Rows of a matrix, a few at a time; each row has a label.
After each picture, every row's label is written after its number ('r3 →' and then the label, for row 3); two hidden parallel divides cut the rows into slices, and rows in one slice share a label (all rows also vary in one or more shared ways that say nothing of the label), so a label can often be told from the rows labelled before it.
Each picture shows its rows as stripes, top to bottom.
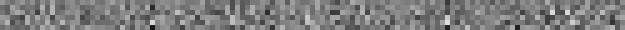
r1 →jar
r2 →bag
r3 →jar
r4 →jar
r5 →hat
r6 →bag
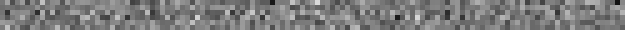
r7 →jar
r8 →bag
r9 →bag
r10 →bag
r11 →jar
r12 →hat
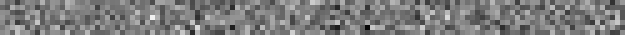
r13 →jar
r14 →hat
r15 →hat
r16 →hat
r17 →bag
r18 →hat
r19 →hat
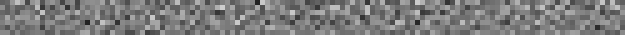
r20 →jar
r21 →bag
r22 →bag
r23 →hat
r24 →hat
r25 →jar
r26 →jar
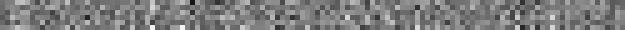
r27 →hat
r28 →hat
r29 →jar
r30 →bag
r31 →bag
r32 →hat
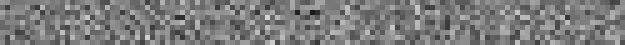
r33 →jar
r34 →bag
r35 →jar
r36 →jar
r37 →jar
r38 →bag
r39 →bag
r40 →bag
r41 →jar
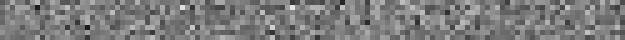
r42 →jar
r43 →hat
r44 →jar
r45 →hat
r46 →hat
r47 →jar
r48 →jar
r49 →jar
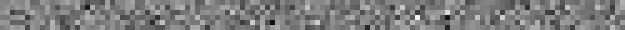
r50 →jar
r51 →jar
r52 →hat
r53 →bag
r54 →bag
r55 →jar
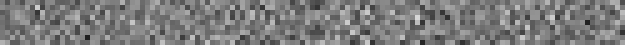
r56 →jar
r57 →jar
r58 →bag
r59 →bag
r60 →bag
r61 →jar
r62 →hat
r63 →bag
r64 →bag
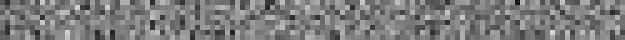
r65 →bag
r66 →bag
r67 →hat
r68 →hat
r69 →bag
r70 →bag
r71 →hat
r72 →hat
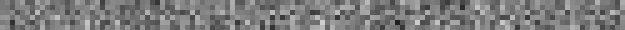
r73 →bag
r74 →bag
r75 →bag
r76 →hat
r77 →bag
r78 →jar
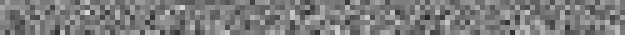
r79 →hat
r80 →jar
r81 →bag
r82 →bag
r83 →hat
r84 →bag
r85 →bag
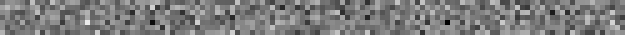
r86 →hat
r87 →hat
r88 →bag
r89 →hat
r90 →bag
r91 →jar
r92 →bag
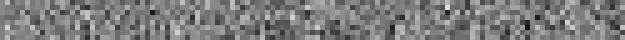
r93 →hat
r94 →jar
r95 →bag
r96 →jar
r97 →hat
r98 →jar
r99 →hat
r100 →hat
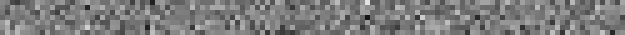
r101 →bag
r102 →bag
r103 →bag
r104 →hat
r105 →jar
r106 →hat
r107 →hat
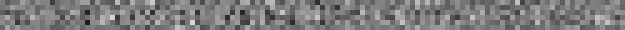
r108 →jar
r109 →jar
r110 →bag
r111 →hat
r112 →bag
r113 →jar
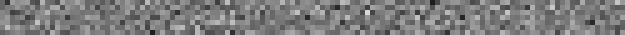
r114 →bag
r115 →hat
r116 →jar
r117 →bag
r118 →jar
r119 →hat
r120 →bag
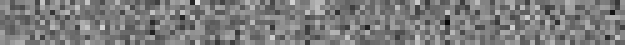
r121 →jar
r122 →jar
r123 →hat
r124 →bag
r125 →bag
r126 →hat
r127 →bag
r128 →jar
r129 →jar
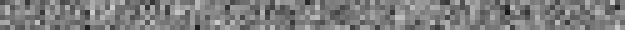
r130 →bag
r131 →hat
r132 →hat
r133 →jar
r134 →hat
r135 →bag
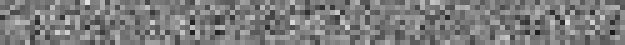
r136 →hat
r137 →jar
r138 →bag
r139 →jar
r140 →hat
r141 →bag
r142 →hat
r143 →bag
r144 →jar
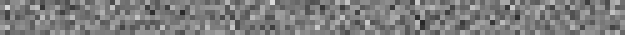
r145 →bag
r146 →hat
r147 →bag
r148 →jar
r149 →bag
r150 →jar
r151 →jar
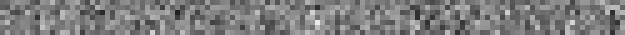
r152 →jar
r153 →bag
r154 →jar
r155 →hat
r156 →jar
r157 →bag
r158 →hat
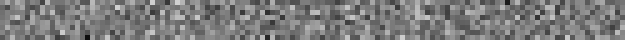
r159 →hat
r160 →bag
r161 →bag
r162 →hat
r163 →jar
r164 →jar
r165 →jar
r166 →bag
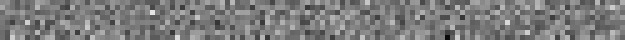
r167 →bag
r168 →bag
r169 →hat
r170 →bag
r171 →jar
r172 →jar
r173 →bag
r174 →bag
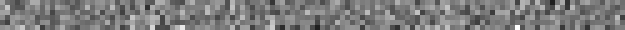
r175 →jar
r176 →hat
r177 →jar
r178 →hat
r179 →jar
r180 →hat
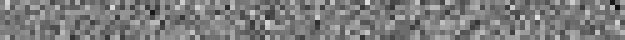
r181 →jar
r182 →hat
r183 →bag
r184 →jar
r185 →hat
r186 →jar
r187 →bag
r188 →hat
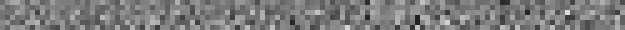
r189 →hat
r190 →jar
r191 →jar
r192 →hat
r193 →hat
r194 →bag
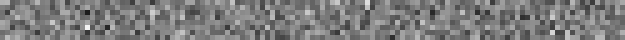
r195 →bag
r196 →jar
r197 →hat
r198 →hat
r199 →hat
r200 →hat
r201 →jar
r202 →jar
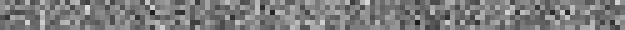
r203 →bag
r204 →hat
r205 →bag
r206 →bag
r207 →hat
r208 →jar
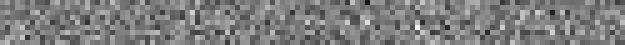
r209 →hat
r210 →jar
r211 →jar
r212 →bag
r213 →bag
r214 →bag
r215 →hat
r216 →jar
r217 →hat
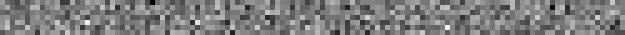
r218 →bag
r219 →hat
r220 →jar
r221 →bag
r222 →hat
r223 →hat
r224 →hat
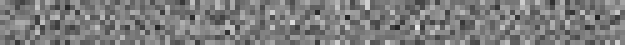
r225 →bag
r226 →bag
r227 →jar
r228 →hat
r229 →bag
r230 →bag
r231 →jar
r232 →jar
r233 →bag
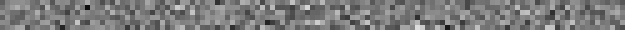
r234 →jar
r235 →jar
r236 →bag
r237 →hat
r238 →bag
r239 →jar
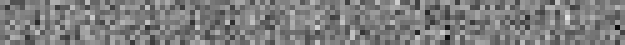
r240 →hat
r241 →bag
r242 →jar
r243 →jar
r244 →jar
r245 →jar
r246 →hat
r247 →bag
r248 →bag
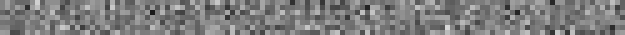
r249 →jar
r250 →hat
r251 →bag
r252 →hat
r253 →jar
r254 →hat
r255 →jar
